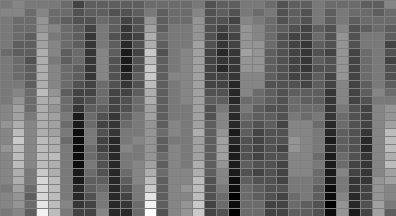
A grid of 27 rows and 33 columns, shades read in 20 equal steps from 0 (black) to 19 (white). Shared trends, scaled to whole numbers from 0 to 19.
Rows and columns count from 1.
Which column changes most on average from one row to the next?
33
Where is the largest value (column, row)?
13, 27
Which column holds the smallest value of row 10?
11
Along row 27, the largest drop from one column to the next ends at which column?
14
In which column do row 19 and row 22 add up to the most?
4
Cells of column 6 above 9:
1
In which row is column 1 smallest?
7
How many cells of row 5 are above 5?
26
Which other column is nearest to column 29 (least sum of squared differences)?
16
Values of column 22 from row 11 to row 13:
10 8 8
